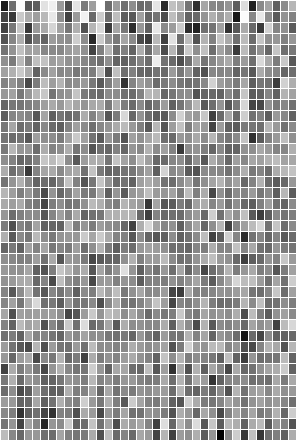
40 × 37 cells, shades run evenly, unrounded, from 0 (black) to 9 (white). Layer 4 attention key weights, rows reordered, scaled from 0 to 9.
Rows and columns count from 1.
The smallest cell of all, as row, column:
40, 28
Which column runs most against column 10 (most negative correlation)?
32
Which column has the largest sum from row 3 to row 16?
31
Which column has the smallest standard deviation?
18
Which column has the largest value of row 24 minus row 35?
27
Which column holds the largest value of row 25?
16
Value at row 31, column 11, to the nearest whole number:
6
